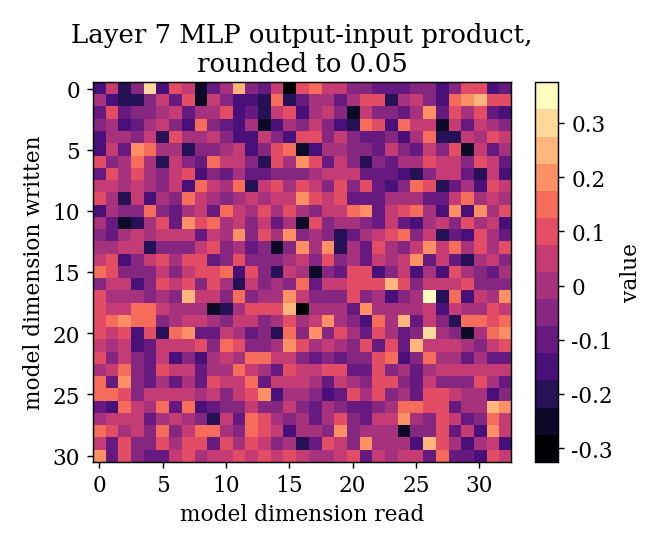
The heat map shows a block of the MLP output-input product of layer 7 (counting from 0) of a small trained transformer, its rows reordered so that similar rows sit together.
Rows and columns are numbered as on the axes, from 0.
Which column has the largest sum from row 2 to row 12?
26
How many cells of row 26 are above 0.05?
9
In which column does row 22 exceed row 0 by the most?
15
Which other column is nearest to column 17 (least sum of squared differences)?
6
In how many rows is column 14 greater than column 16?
9
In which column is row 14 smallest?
29
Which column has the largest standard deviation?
16
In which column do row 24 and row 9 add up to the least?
4
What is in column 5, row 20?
-0.2
